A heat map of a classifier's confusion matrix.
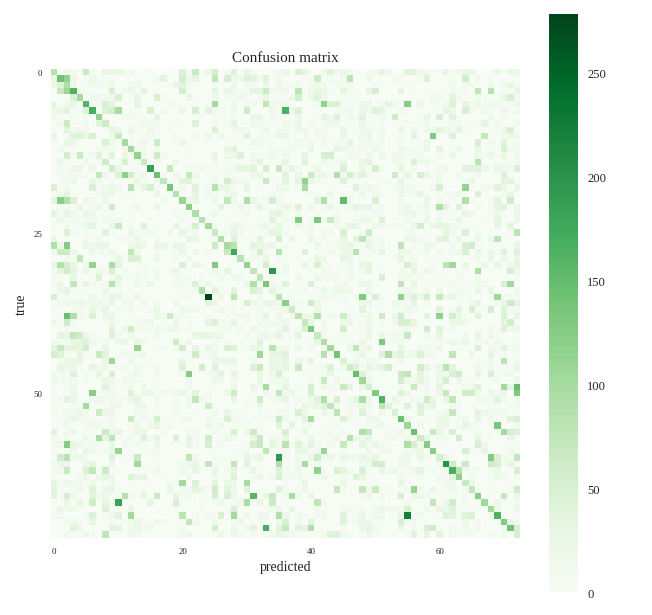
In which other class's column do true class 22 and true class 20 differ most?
45
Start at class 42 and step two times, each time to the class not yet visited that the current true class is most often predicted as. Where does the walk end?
48
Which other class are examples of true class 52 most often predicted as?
5
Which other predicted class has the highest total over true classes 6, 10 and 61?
36
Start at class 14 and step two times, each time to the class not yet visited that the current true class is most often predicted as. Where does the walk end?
31
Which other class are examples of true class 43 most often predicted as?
13
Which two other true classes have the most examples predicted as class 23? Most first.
34, 46
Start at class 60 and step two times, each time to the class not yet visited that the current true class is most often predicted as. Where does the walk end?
24
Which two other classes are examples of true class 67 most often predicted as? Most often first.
10, 30
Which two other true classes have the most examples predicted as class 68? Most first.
60, 3
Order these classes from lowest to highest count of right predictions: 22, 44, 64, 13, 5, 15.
64, 22, 13, 44, 5, 15
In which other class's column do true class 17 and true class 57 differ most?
39
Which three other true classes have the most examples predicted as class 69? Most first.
55, 35, 26
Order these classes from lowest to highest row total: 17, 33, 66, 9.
9, 17, 33, 66
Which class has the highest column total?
2
